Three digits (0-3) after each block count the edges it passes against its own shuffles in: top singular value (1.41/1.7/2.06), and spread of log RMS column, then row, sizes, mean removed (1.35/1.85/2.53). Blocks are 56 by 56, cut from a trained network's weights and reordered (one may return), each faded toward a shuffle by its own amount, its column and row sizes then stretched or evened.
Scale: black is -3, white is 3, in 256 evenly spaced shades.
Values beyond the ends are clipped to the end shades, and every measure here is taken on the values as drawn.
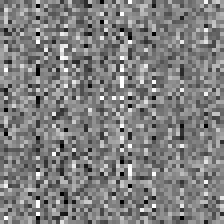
2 3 0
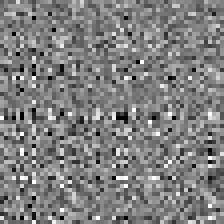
3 2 2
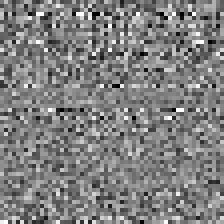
1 0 3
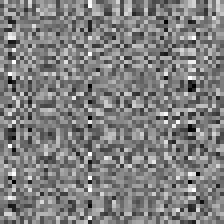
3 2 0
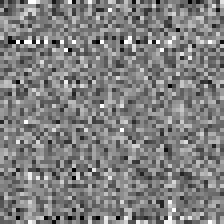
2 0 2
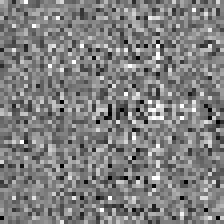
2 2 2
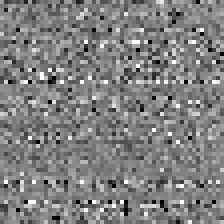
0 0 3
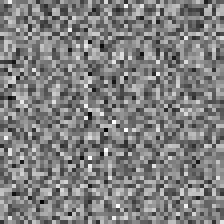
3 0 0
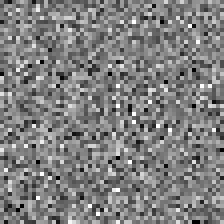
0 0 1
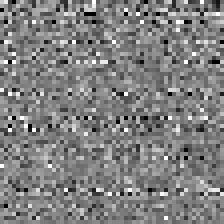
1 0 3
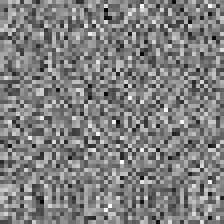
3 0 0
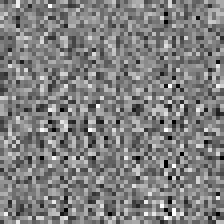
3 2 2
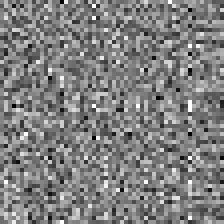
2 2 0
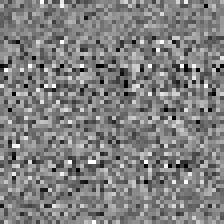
0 0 3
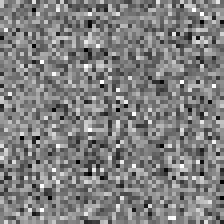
1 1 0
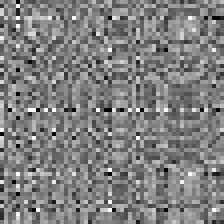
3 2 2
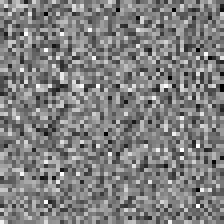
2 1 1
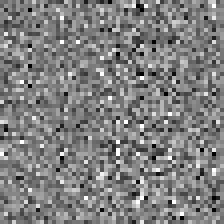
0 2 0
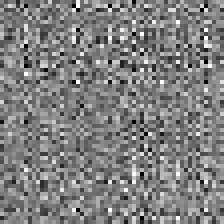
3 3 2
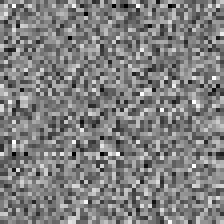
2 1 1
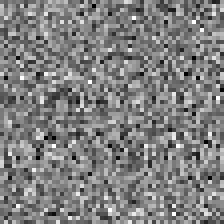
2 0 1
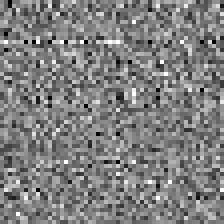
2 1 2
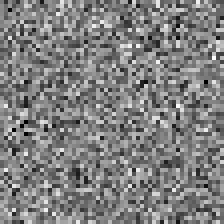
2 1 1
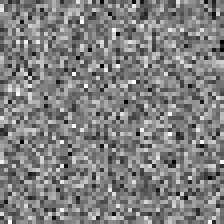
1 0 0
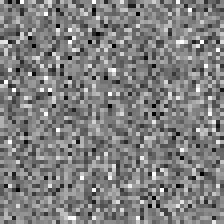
0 0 1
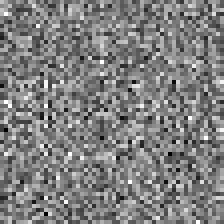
2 0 1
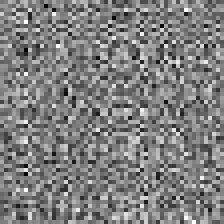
3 2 0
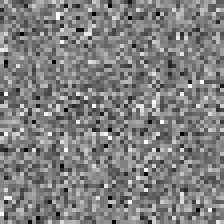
0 1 1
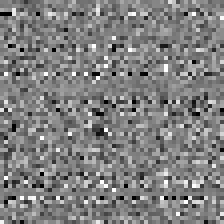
1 1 3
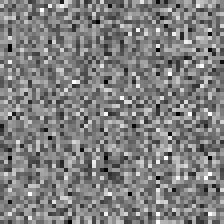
2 1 0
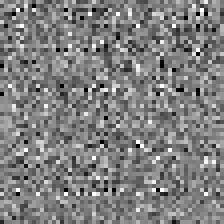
0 1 2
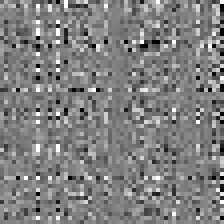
3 3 3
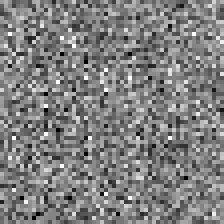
0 1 0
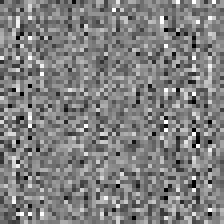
1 3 1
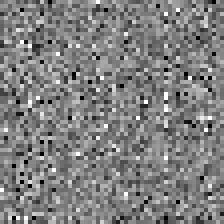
0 2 0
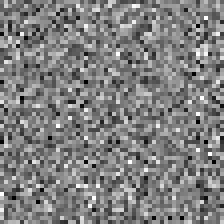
1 1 0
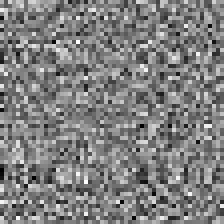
3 2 2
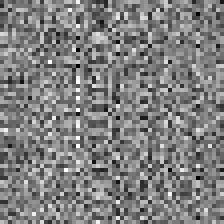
3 2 0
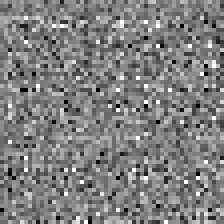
0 1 2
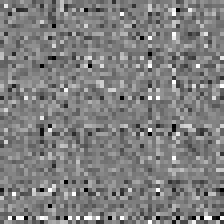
2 2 3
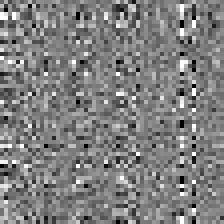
3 3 2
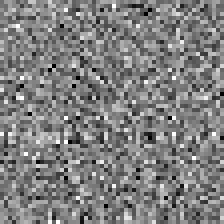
2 0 1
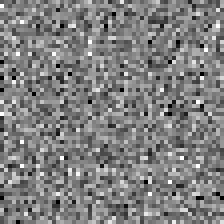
0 1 1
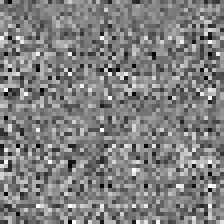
0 2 3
